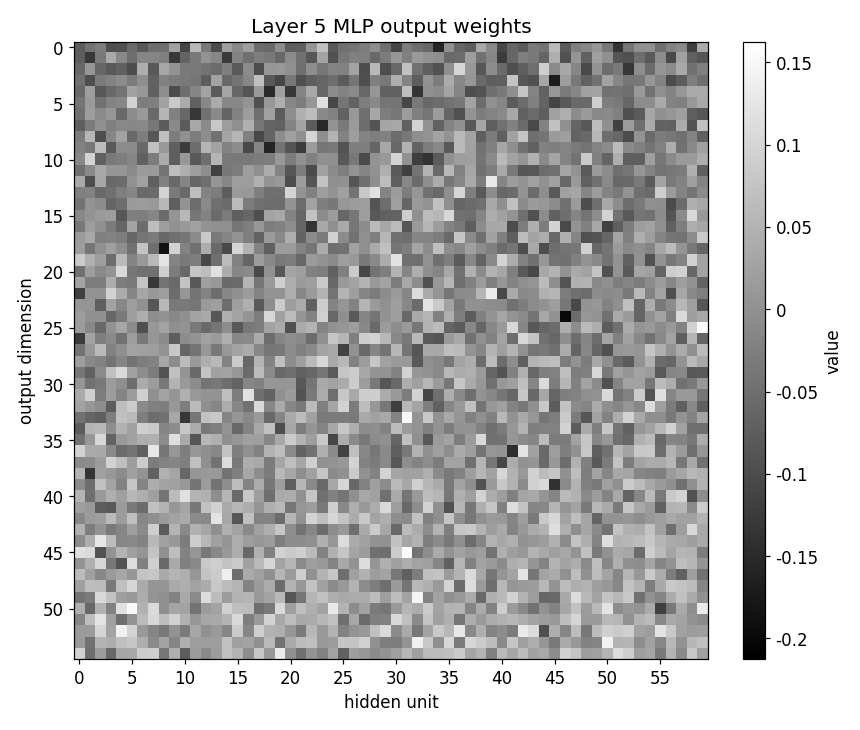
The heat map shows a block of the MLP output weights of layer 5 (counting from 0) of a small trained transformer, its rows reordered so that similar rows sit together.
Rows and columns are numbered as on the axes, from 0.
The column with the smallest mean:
21
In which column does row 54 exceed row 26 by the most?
0
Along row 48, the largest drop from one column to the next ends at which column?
36
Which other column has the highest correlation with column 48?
56
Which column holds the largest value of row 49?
32
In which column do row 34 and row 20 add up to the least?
19
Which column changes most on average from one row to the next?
59
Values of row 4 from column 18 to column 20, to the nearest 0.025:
-0.15 0.025 -0.125
